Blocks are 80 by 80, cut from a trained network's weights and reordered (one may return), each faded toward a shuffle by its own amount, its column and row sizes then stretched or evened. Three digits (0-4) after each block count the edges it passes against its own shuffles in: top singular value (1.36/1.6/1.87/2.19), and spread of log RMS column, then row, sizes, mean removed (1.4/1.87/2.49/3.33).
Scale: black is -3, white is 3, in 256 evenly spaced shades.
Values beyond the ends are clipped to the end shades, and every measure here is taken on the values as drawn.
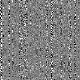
2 4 1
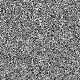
1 0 0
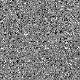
0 2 3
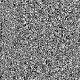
1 1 0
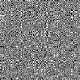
4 3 3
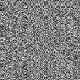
4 2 0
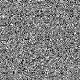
2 0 2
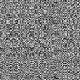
4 2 1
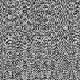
4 0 1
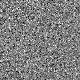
0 0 0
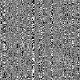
3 4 1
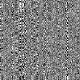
4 4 0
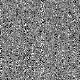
0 3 0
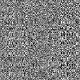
4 3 1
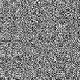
3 1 0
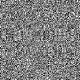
3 2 1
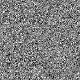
1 1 1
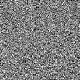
2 0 0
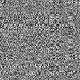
4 1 3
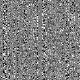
1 4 0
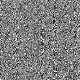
0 3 0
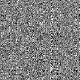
2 3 0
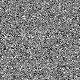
0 0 2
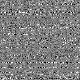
0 0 4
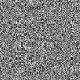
3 3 0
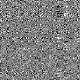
3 2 4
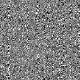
2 3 1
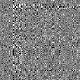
3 4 2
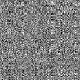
4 2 2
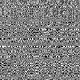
4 0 4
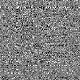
2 1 3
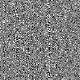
1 3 0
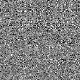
2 1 2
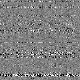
3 2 4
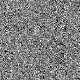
1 2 0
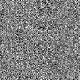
2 2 1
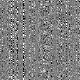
2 4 1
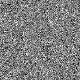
1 2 0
